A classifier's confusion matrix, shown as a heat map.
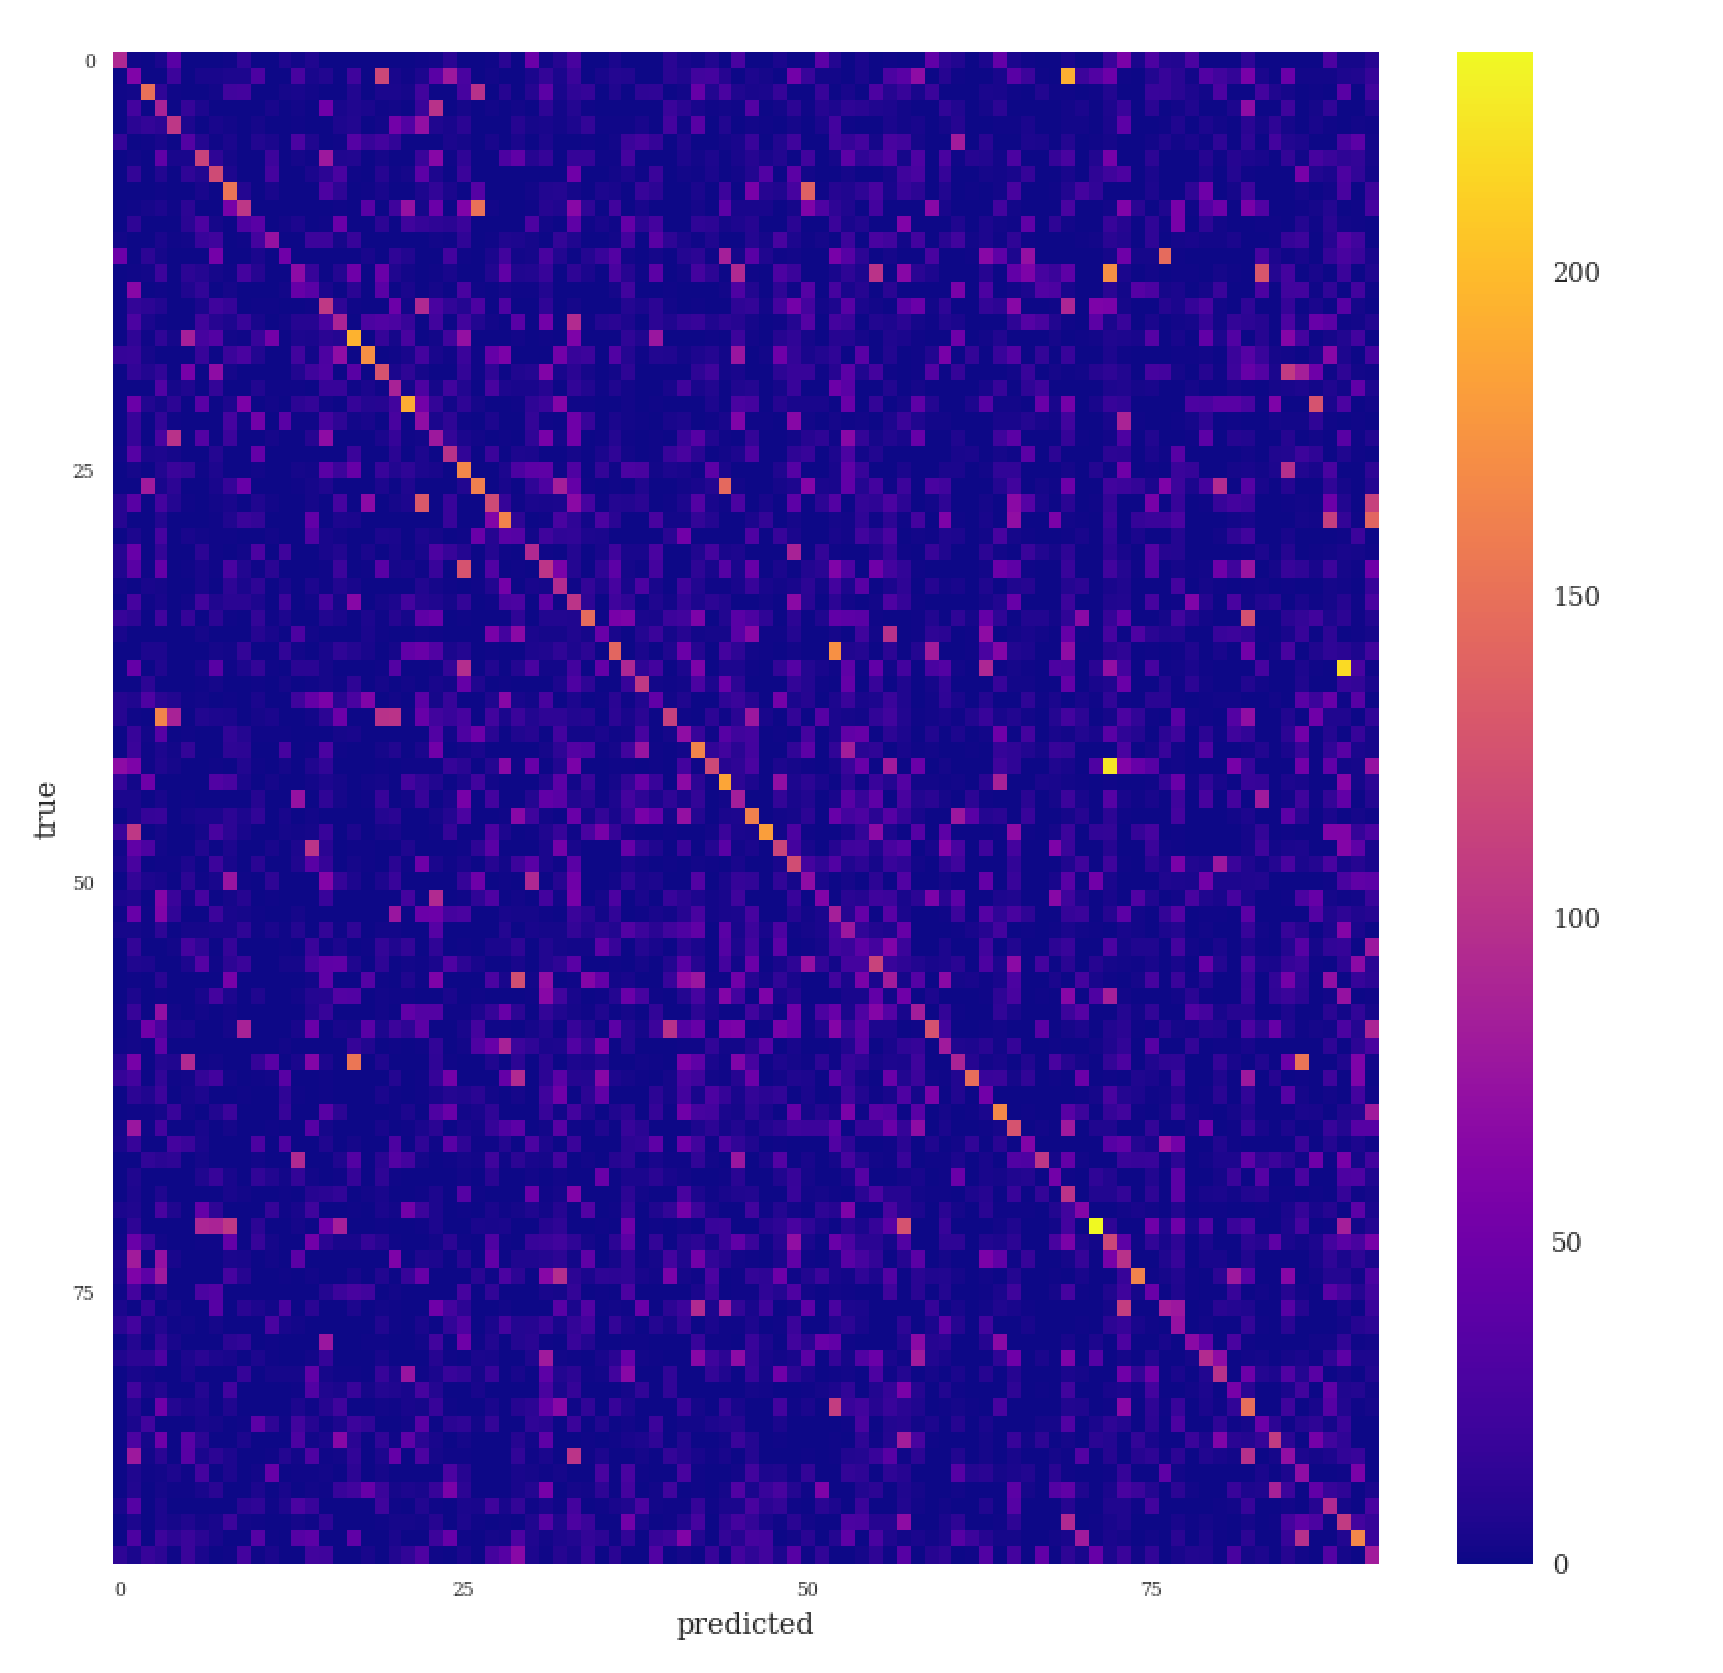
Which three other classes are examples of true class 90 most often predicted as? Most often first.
86, 70, 41
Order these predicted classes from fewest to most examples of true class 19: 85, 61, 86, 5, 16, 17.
16, 61, 17, 5, 86, 85
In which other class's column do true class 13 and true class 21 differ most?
72
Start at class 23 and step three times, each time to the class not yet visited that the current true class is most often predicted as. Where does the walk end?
73
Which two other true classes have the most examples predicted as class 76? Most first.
12, 66
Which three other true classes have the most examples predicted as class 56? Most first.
35, 43, 54
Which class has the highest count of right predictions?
71
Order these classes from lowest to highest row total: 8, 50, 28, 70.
70, 8, 50, 28
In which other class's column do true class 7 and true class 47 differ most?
1
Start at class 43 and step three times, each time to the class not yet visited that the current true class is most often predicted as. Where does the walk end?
80
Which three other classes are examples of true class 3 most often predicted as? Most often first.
23, 82, 15
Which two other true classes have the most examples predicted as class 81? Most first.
74, 43
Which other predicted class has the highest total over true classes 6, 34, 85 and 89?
82
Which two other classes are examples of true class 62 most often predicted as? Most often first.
29, 82
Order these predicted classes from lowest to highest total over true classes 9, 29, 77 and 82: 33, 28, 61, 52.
61, 28, 33, 52
